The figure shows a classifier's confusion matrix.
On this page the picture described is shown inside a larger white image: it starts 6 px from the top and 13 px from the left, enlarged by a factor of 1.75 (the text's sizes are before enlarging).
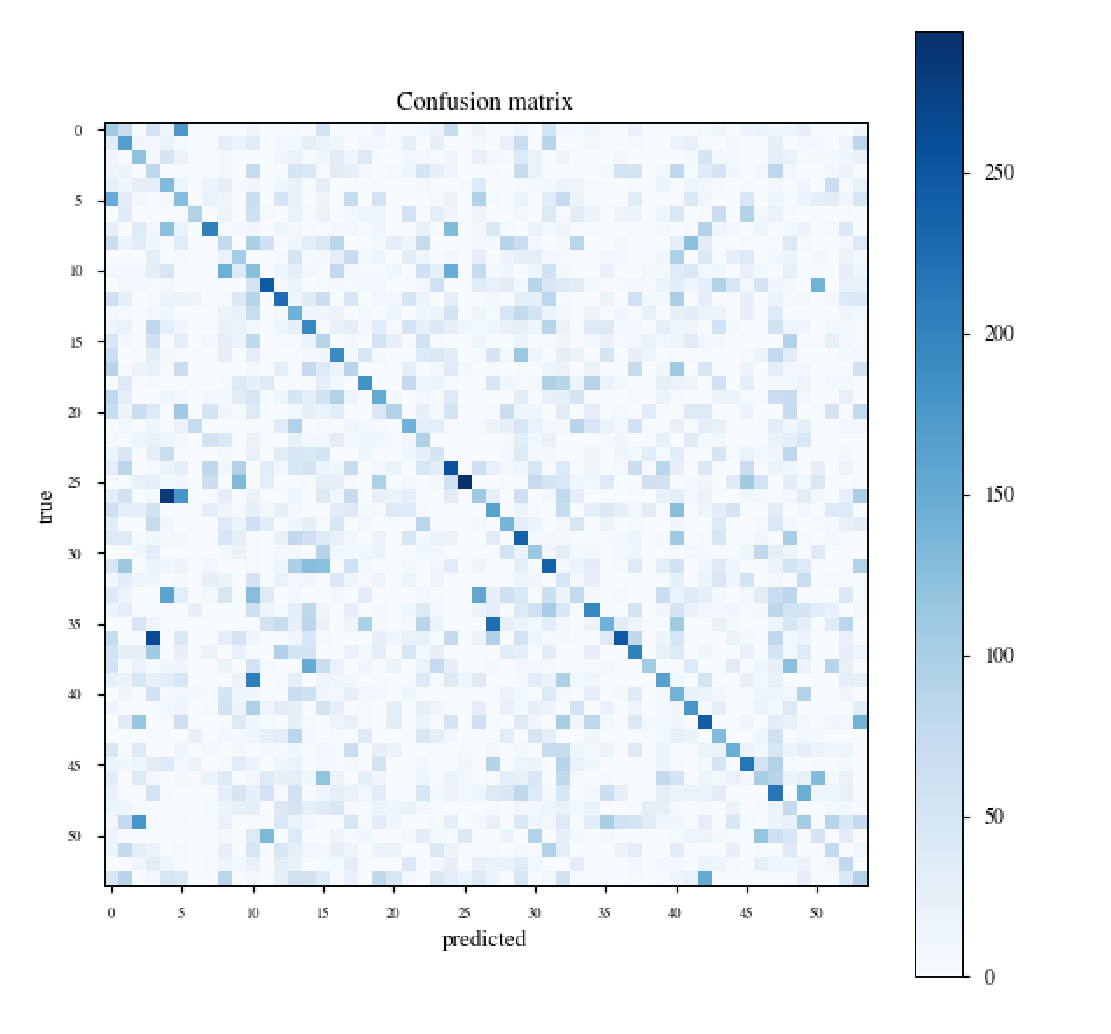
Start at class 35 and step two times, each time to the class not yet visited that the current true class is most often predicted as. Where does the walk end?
40
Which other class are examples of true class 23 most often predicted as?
48
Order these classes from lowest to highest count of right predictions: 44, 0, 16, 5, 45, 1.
0, 5, 44, 1, 16, 45
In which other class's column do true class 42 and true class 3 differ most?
53
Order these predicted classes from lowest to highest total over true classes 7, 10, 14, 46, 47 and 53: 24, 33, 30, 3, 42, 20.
33, 20, 30, 3, 42, 24
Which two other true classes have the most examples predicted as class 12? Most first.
37, 35
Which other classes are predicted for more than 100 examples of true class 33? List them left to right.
4, 10, 26
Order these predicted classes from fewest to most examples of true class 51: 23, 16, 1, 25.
25, 16, 23, 1
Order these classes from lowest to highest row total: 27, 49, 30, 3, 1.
30, 1, 3, 27, 49
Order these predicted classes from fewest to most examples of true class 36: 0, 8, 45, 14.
45, 8, 14, 0
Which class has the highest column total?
10
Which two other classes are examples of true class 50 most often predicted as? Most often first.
11, 46
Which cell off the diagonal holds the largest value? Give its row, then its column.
26, 4
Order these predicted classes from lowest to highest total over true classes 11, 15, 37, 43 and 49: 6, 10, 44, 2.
6, 44, 10, 2
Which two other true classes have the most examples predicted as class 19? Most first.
25, 53
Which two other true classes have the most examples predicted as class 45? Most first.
25, 6
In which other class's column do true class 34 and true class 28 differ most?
31
